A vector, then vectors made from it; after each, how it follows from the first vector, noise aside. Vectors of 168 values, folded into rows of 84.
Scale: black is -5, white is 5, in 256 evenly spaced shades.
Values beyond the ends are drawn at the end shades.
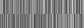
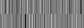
wrapped around, negated, partly zeroed.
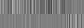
wrapped around, negated, partly zeroed.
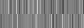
wrapped around, partly zeroed.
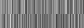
wrapped around.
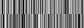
wrapped around, negated, scaled up.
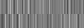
wrapped around, negated, partly zeroed.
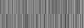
wrapped around, negated, shrunk.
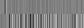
wrapped around, negated, partly zeroed.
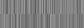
wrapped around, negated, shrunk.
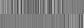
wrapped around, negated, partly zeroed.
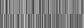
wrapped around.
